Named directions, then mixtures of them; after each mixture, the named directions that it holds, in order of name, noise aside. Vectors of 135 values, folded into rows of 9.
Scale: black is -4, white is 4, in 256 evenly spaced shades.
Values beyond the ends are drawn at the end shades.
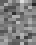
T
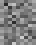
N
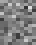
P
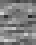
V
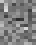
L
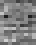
L, V.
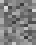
L, N.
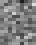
T.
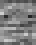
V.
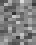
T.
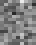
T.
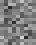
N, T.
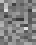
L.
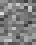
P, V.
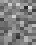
P.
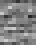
V.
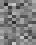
N.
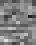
T, V.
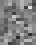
P, T.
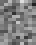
T.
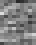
T, V.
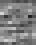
V.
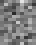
T.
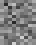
N.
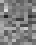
L, V.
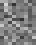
L, N.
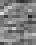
T, V.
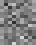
N.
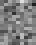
T.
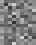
N.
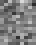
T.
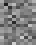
N.
